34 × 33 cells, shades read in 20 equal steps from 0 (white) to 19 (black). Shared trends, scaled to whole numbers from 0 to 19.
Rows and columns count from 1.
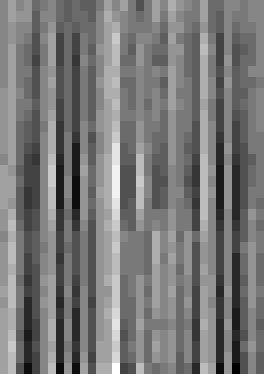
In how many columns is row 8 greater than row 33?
13
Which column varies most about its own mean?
4
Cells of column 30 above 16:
5
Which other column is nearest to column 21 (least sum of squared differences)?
24
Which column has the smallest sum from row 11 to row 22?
15
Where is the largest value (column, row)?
30, 34
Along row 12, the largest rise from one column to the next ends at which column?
8
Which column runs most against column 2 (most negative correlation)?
12
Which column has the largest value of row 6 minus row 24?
20
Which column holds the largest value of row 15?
10
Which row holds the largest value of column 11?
1
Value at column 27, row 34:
7
